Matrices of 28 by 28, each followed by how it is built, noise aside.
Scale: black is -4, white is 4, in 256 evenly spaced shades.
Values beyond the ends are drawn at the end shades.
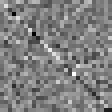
diagonal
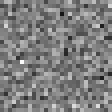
noise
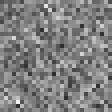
Toeplitz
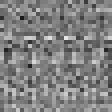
repeating columns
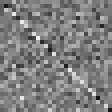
diagonal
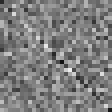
diagonal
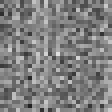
blocks
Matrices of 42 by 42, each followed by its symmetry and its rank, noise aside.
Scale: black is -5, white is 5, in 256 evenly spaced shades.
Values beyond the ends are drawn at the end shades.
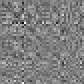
no symmetry, rank four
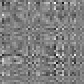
no symmetry, rank three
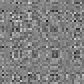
no symmetry, rank four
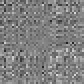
symmetric, rank four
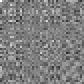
symmetric, rank four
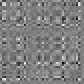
symmetric, rank two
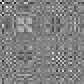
symmetric, rank three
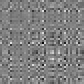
symmetric, rank two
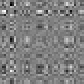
antisymmetric, rank two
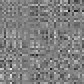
antisymmetric, rank four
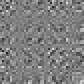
symmetric, rank four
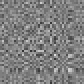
symmetric, rank three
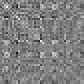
symmetric, rank three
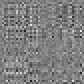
antisymmetric, rank four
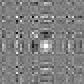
symmetric, rank two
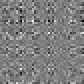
no symmetry, rank three
